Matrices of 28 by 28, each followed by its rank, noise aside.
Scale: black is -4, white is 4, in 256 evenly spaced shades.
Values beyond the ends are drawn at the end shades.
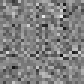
five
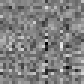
three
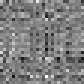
three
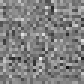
six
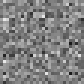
five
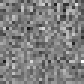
six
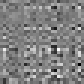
three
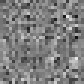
three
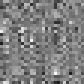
four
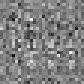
four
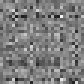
three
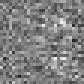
five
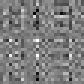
three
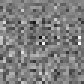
five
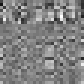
three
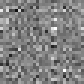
three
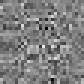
four
